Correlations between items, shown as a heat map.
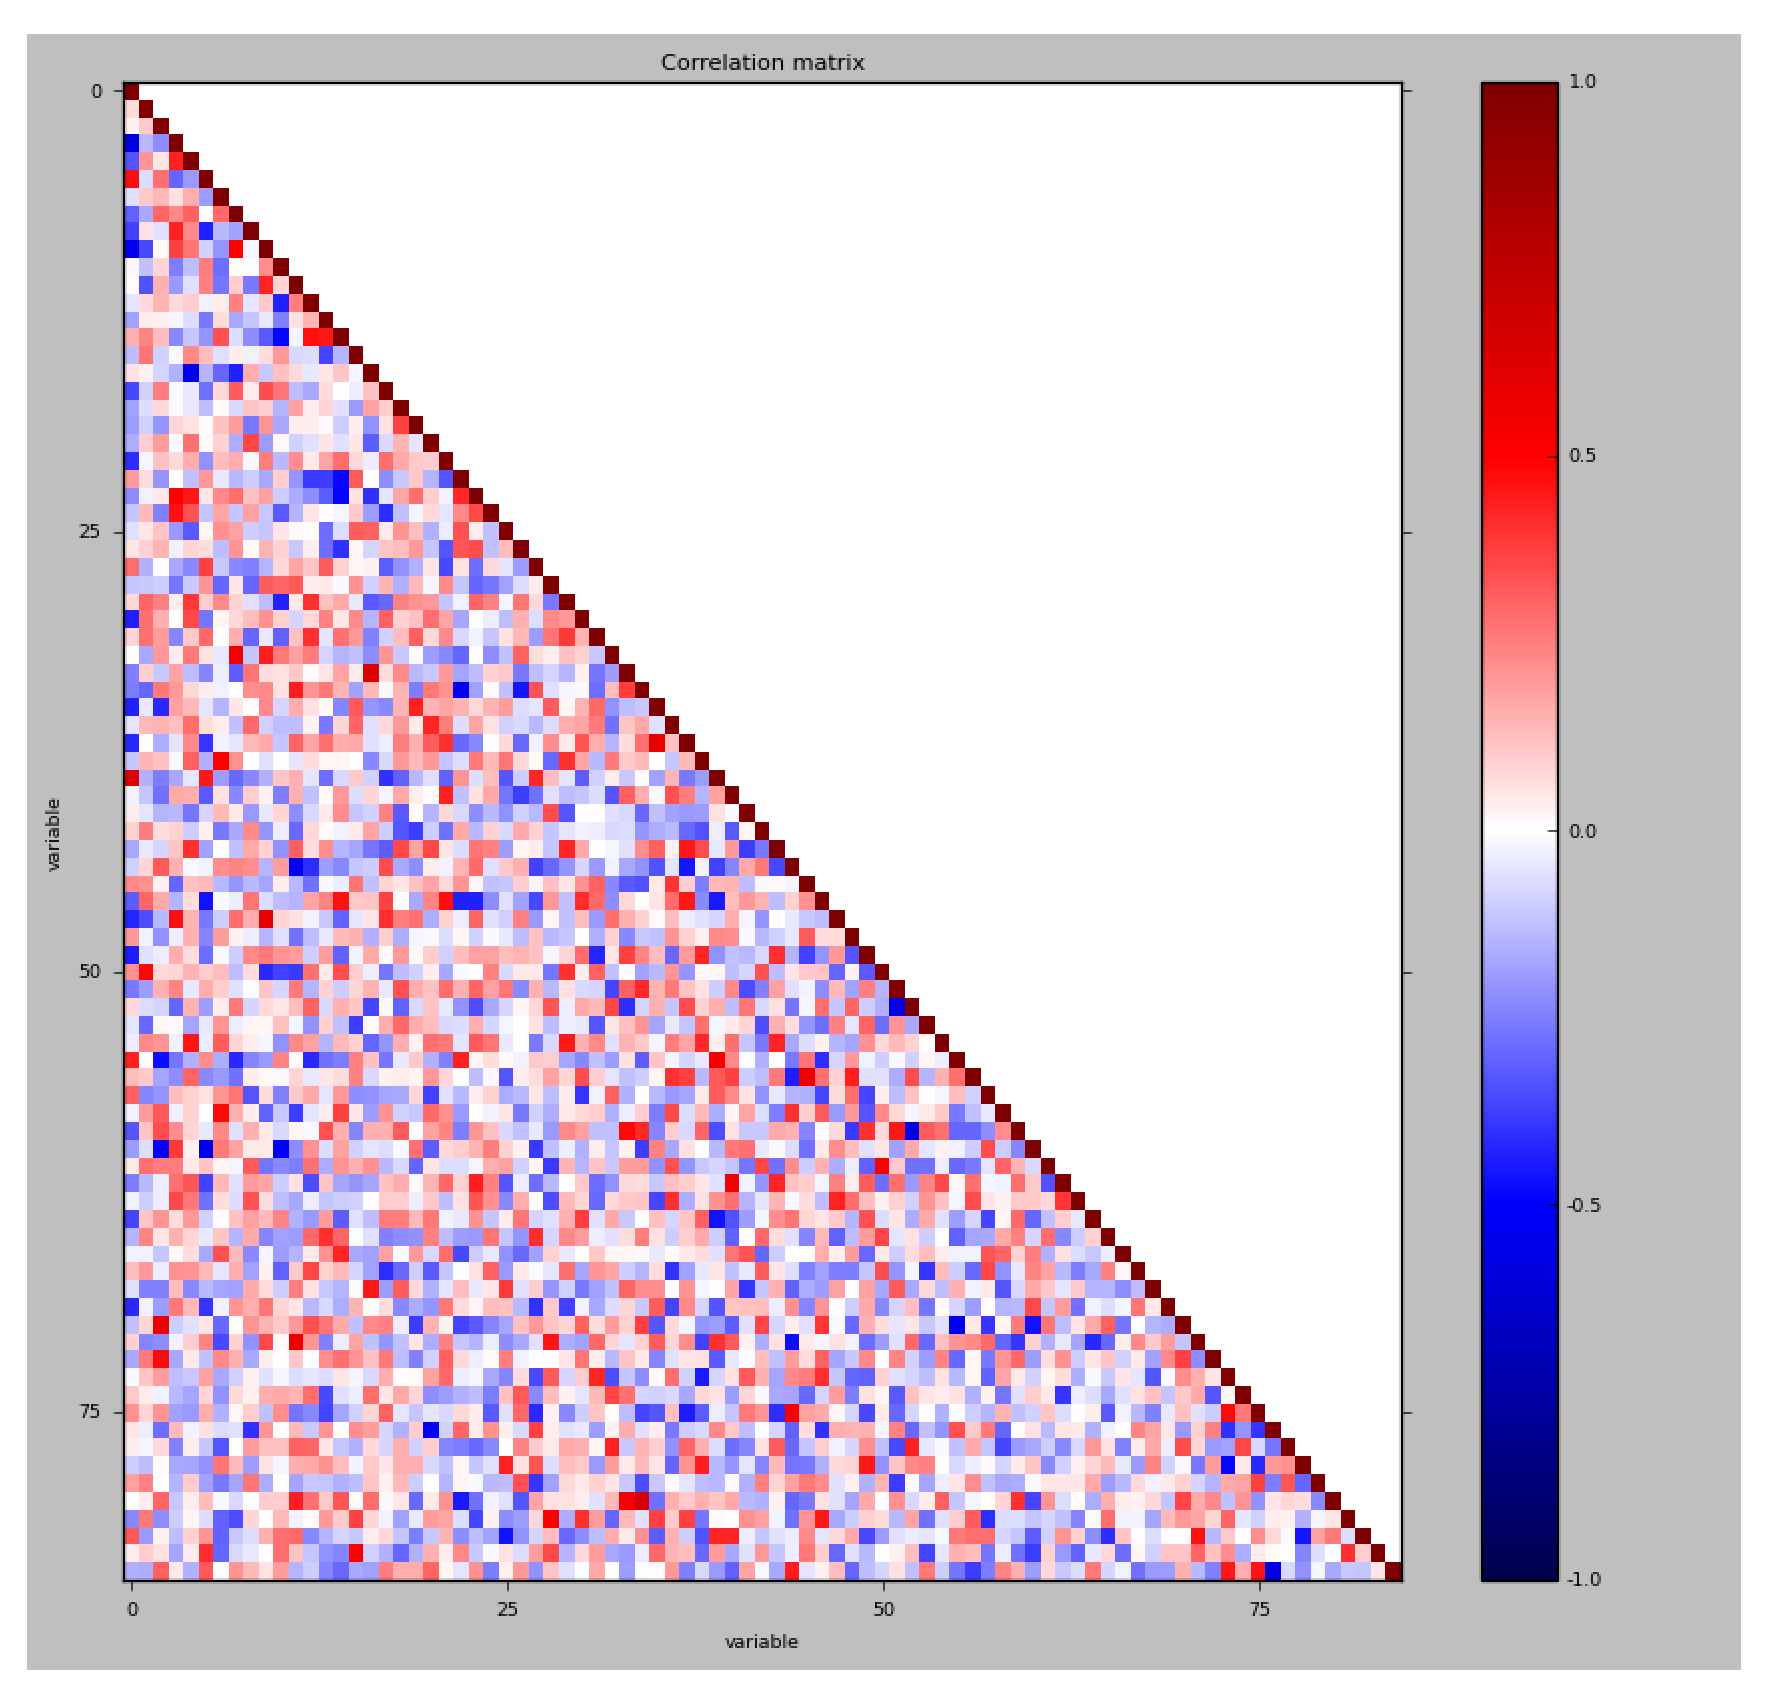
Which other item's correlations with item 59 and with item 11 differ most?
71
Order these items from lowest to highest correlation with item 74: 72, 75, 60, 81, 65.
72, 65, 81, 60, 75
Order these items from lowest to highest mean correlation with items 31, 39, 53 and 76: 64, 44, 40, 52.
44, 64, 52, 40
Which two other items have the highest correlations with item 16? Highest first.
33, 68
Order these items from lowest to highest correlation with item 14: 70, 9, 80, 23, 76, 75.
23, 9, 75, 76, 70, 80
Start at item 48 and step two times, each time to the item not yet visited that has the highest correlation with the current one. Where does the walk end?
45
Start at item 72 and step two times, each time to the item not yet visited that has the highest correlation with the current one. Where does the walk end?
70
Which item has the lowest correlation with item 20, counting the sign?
76
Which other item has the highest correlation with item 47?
9
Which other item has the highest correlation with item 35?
37
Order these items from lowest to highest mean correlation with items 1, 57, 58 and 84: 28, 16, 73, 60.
16, 28, 60, 73
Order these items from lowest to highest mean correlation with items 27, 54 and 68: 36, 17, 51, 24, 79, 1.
17, 79, 1, 36, 24, 51
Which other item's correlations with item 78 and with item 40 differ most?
82
